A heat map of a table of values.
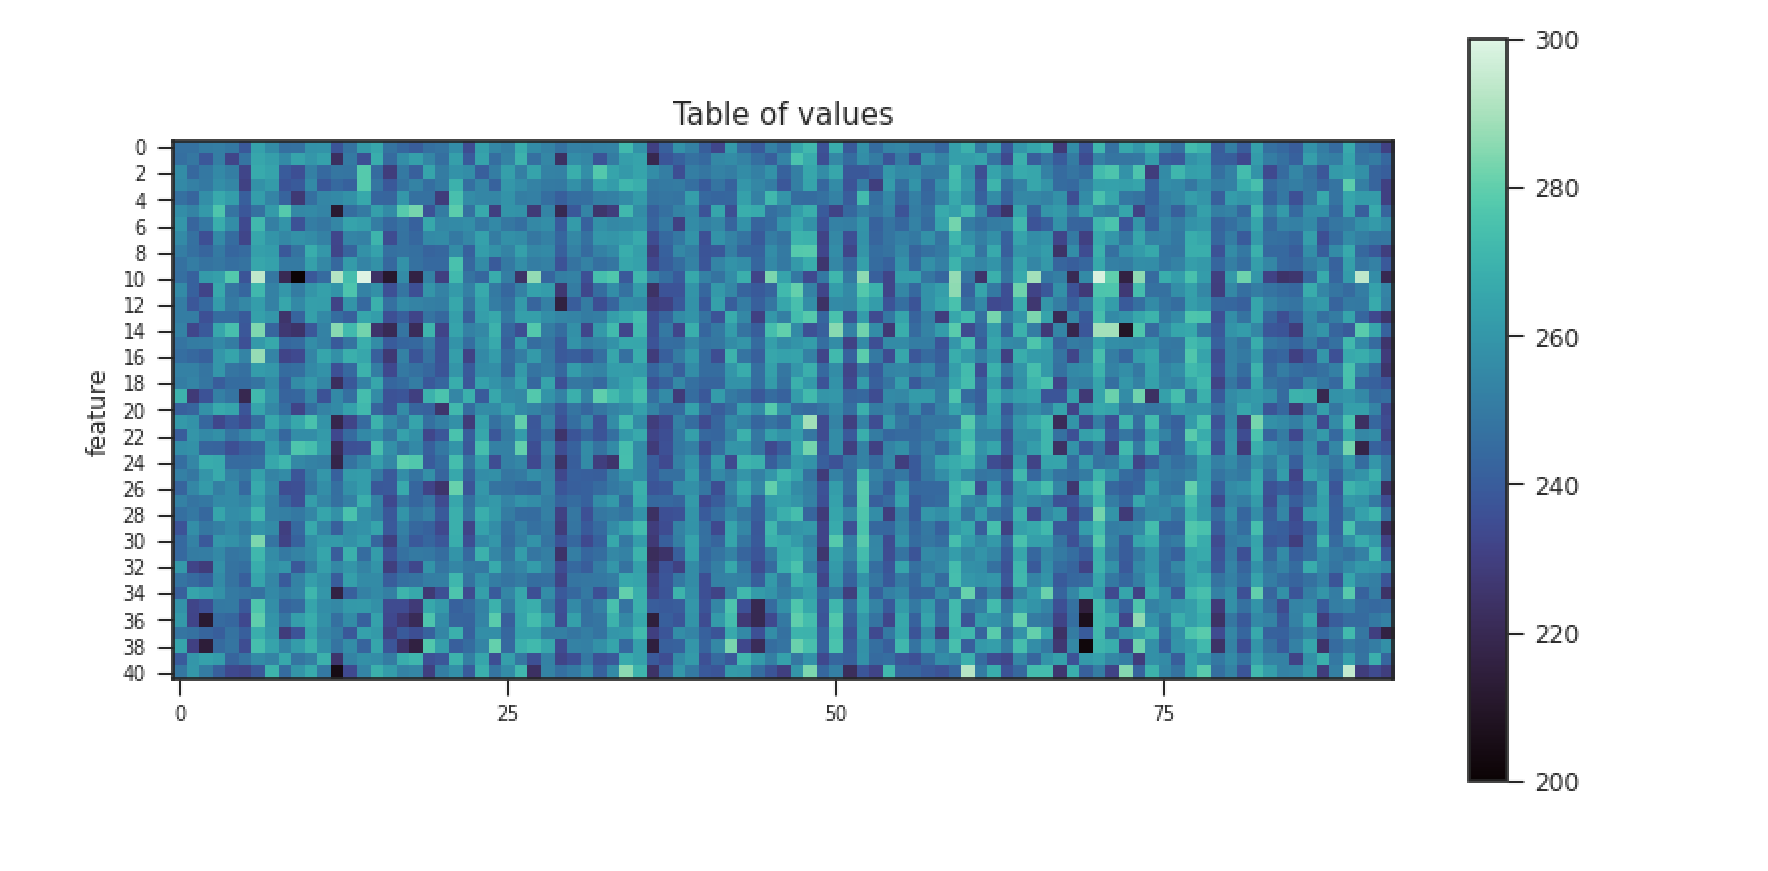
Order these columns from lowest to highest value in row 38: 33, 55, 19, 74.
74, 33, 55, 19
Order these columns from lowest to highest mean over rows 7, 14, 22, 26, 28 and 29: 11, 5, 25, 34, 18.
18, 5, 25, 34, 11
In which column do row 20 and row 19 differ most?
20
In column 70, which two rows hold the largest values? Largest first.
10, 14
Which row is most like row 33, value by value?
9
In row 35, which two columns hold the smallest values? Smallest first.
69, 44
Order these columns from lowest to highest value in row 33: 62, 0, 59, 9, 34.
0, 9, 62, 34, 59
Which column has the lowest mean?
36
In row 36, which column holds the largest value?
73
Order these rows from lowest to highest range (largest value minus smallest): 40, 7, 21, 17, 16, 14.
7, 17, 16, 21, 14, 40
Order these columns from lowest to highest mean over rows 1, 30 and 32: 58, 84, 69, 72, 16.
16, 69, 72, 84, 58
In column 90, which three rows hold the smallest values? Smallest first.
23, 21, 40
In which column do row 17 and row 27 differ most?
52
